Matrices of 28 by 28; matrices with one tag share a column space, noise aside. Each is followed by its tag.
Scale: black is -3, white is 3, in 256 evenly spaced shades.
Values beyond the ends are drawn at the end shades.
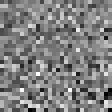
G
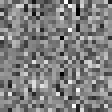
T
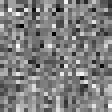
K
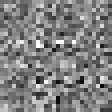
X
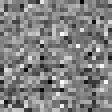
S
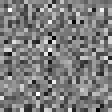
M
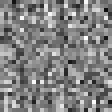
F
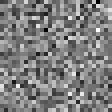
T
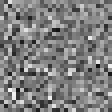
G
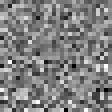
G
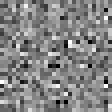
X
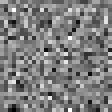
M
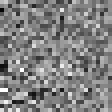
G
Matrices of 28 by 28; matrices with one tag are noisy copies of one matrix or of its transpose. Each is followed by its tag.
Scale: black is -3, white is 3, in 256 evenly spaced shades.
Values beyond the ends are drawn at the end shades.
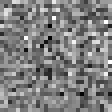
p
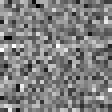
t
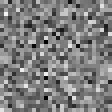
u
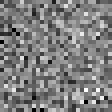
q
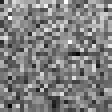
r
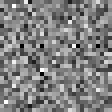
u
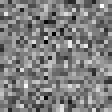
u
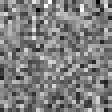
t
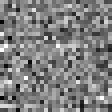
t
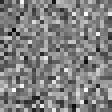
q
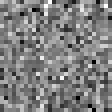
t
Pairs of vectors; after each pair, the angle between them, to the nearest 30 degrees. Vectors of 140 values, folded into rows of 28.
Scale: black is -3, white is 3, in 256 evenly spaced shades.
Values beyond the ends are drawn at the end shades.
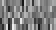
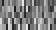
150 degrees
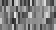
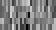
90 degrees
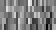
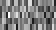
60 degrees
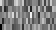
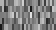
30 degrees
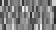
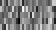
30 degrees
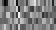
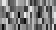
120 degrees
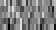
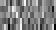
30 degrees
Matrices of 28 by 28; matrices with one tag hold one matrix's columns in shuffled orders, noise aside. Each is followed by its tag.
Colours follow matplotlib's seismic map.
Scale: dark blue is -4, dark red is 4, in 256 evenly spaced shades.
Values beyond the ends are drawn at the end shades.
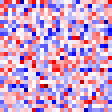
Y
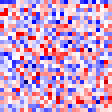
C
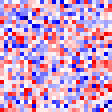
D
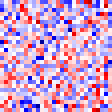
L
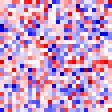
Y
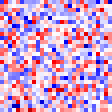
D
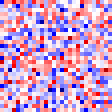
Y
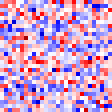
Y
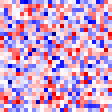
C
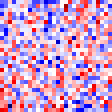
L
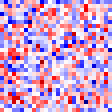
C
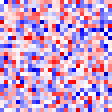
Y
